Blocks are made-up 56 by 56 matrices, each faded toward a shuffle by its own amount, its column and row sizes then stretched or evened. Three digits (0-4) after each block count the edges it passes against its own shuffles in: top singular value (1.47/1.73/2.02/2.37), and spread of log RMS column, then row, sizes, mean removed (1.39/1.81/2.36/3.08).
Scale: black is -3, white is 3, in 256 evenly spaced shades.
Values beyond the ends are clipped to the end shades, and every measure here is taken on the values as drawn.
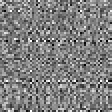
4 2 3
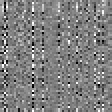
4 4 0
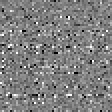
0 1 3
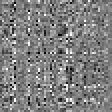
3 4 2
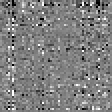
3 3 3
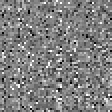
2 2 0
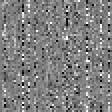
2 4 0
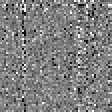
2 3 1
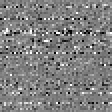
0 0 4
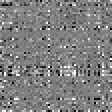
3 3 4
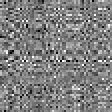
4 0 3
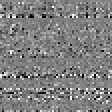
2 0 4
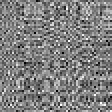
4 0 1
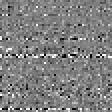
2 1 4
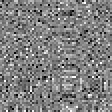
3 0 1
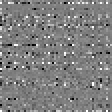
1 2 4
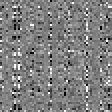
3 4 1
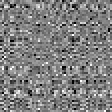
4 2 2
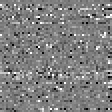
1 1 4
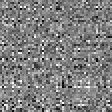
3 3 3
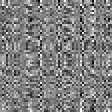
4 4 2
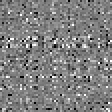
3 2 3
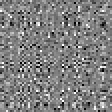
4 3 2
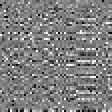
4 0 3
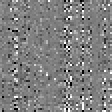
3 4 2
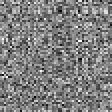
3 1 1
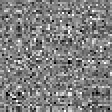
3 1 1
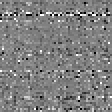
3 1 3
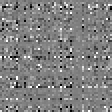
0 4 4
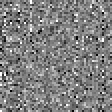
2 2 0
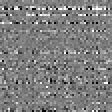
2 1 4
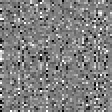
3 3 0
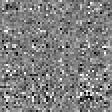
2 2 3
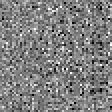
2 1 1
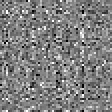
3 2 1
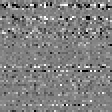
2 1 4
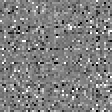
2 2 2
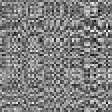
4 3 2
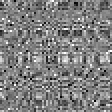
4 0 2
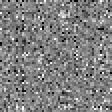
1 2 1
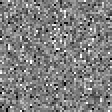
0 2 0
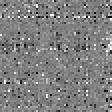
2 2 3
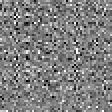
3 2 2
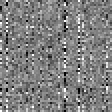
3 4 0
